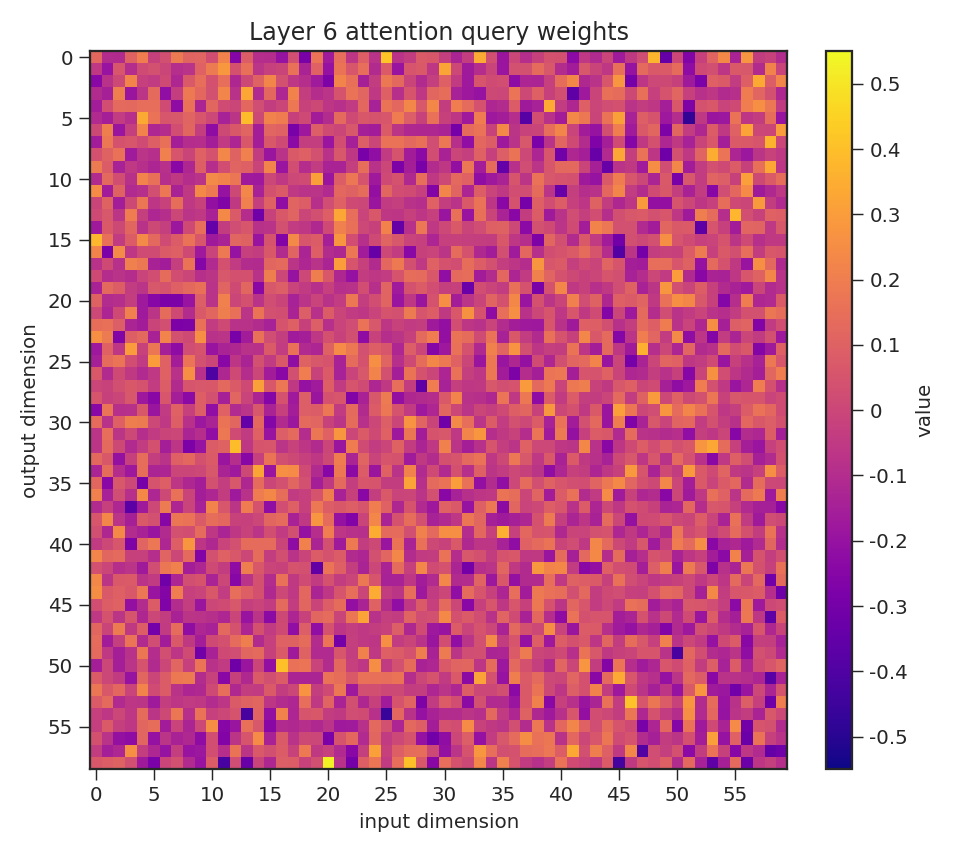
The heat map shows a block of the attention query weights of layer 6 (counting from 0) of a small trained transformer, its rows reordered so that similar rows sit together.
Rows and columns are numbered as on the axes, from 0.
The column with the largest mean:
25
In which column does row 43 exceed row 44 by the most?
59
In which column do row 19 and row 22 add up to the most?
49
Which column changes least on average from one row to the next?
54
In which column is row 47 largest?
39
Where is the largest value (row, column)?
58, 20
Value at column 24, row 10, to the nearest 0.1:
-0.2
